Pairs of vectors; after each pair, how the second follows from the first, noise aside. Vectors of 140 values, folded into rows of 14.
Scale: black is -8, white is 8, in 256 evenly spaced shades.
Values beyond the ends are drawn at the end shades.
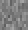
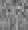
reversed, negated.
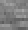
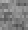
reversed, negated.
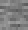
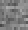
reversed.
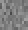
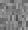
reversed.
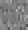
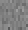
shrunk.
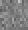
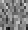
reversed, negated, scaled up.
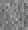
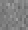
shrunk.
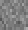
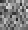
reversed, negated, scaled up.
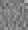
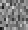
reversed, negated, scaled up.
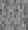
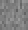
shrunk.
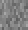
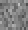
reversed, negated.
